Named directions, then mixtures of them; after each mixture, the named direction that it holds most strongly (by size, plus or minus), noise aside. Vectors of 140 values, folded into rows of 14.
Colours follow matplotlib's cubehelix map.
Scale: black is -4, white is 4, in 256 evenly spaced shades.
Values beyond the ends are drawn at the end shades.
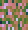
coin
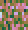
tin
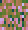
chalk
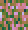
tin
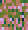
chalk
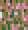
tin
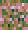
chalk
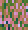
coin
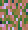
coin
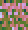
tin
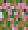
tin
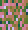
coin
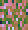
coin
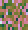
coin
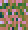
coin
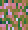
coin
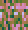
tin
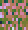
coin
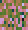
chalk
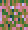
tin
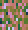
coin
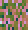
coin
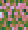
tin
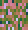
coin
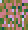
chalk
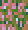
coin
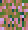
chalk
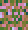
coin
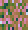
coin
